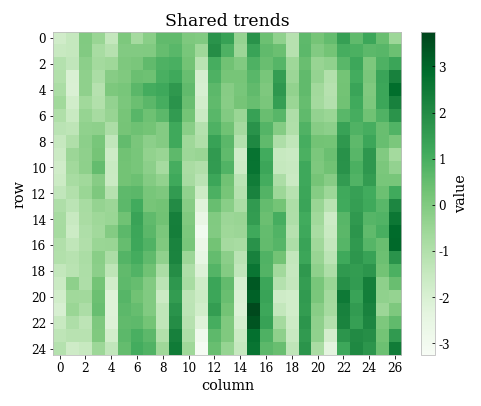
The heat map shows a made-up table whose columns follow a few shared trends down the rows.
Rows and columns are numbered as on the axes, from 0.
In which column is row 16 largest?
26
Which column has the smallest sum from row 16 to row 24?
11
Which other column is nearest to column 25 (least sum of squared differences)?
7
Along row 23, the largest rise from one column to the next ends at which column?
15
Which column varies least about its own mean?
5
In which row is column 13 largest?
0
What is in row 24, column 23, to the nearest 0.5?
2
